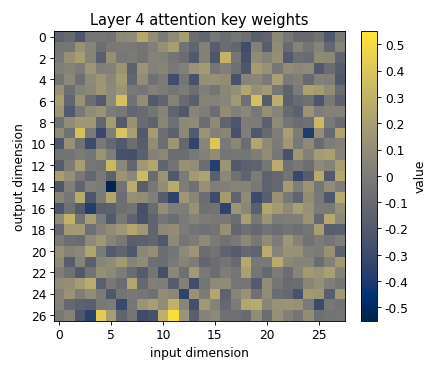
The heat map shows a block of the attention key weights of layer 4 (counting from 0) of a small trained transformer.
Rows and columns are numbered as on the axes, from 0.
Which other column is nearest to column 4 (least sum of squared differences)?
24
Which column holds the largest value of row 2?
16
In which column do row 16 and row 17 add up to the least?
8
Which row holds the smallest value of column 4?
9
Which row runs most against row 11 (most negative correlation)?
0
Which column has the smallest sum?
17
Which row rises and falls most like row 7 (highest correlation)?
5
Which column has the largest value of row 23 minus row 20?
7
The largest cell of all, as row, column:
26, 11
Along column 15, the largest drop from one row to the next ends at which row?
12
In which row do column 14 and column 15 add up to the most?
10
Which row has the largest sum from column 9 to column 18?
25
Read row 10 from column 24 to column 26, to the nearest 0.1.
0.1 -0.1 0
